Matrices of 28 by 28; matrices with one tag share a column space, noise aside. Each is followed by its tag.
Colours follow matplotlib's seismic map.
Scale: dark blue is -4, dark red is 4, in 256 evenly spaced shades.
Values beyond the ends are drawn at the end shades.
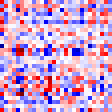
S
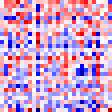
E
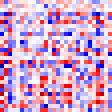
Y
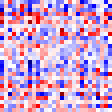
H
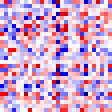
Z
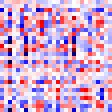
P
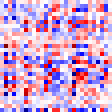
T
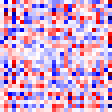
H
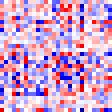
T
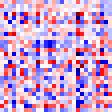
Y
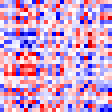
E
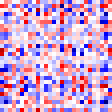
S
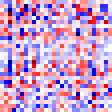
H
